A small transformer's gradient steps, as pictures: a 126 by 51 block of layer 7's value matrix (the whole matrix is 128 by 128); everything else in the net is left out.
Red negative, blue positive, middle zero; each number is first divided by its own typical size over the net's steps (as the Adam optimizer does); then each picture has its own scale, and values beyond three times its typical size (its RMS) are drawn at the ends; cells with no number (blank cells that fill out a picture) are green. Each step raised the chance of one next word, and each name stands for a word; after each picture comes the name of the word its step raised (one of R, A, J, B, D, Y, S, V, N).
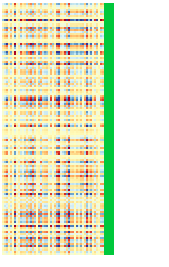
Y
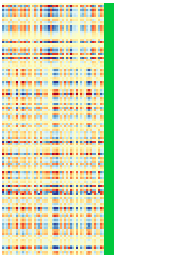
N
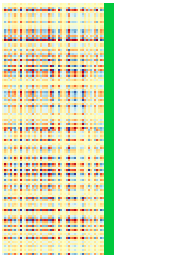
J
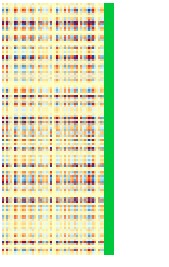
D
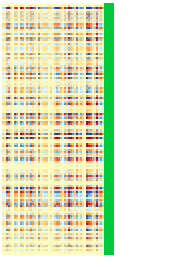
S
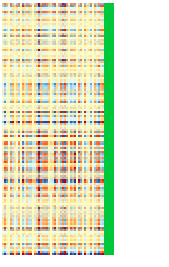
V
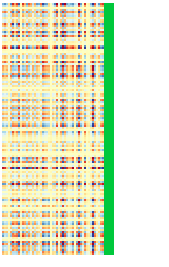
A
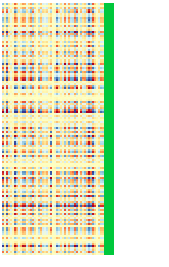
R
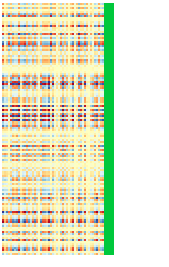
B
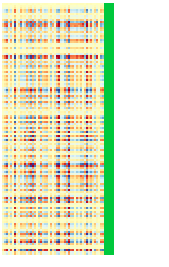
D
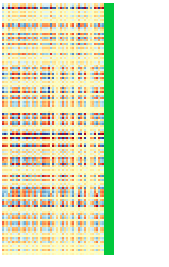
S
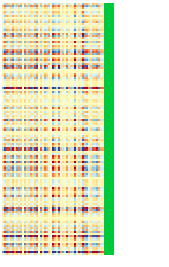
V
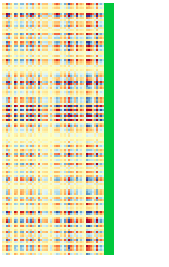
B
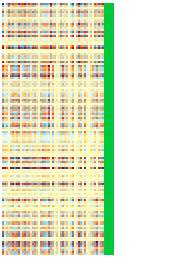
A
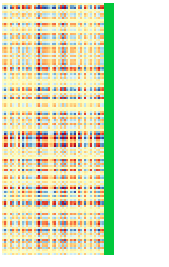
S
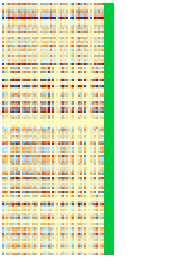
R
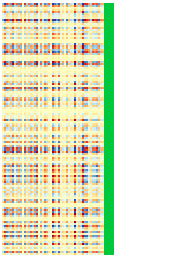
Y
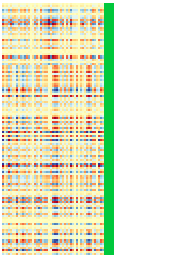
D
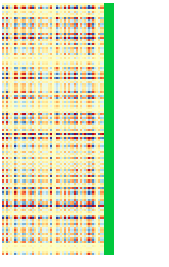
S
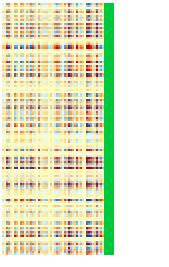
A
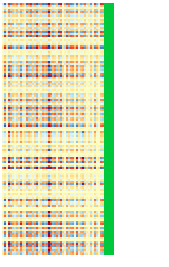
A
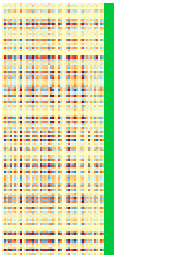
D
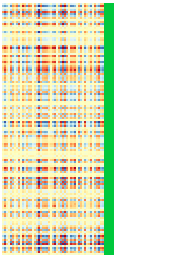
A
